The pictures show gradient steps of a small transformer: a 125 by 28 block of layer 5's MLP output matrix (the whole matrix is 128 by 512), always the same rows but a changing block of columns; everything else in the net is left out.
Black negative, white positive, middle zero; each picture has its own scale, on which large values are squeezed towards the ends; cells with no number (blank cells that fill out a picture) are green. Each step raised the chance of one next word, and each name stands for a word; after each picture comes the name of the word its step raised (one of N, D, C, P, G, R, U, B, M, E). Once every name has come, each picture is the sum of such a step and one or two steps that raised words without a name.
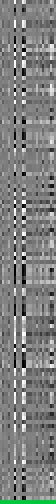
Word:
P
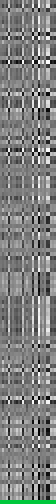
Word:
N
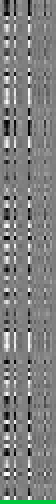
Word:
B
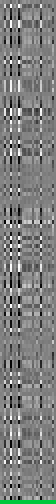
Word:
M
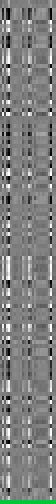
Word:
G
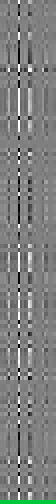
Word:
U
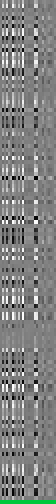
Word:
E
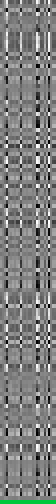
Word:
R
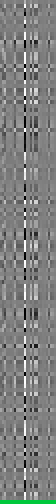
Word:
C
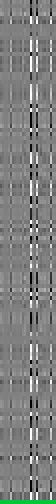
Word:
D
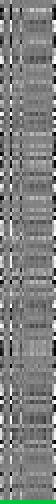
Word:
G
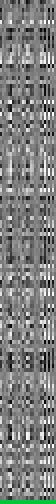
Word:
G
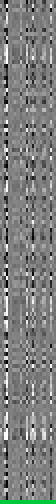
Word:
N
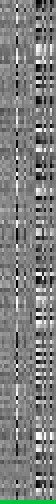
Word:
M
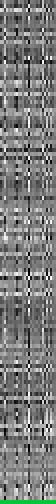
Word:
N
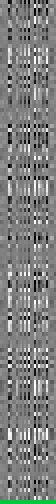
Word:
D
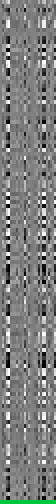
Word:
P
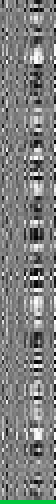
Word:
N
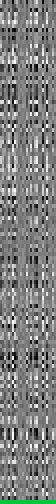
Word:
R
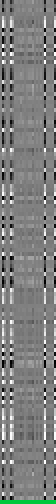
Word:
P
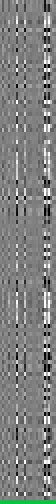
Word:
U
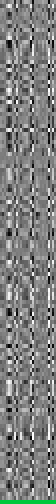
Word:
C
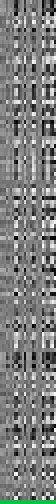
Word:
B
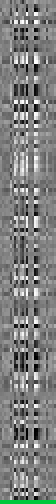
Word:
D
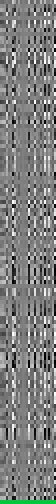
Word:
P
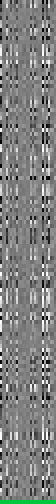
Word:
E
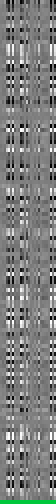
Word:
C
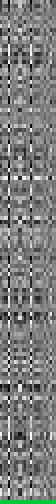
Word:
E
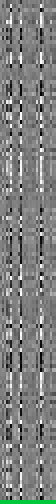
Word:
N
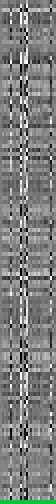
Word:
N
